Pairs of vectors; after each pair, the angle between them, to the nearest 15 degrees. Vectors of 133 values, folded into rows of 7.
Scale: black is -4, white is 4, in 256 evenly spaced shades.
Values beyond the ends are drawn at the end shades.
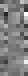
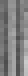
75 degrees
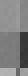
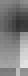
135 degrees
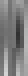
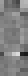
105 degrees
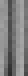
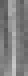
120 degrees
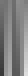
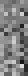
120 degrees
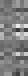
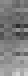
135 degrees
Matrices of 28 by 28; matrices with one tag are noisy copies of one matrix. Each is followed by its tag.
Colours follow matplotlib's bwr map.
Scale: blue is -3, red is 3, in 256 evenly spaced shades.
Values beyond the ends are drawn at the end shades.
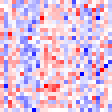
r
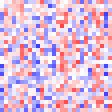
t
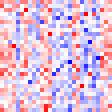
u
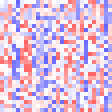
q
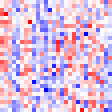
q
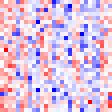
u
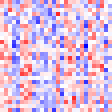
q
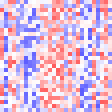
r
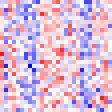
r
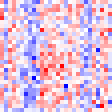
r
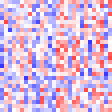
t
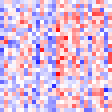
t
